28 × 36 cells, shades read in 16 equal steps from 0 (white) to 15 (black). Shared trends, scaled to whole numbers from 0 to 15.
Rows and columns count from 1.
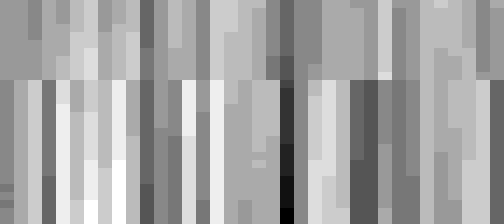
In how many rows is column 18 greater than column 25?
18
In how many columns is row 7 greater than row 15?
13
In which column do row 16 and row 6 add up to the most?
21
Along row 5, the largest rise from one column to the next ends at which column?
11
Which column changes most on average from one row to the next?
28
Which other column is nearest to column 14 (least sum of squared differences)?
24
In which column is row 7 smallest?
7
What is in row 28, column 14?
2
